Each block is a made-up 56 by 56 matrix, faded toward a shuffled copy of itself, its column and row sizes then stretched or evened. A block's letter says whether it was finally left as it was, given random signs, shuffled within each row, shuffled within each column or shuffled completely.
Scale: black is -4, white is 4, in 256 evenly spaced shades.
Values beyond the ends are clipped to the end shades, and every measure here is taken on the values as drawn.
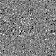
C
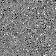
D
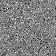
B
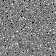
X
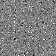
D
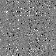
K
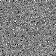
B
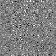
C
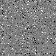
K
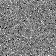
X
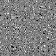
C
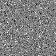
D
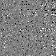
K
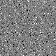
B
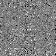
K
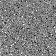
X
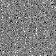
K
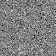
D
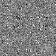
C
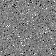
X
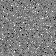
X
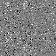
K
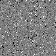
D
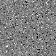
D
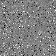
K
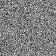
X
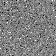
X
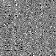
C
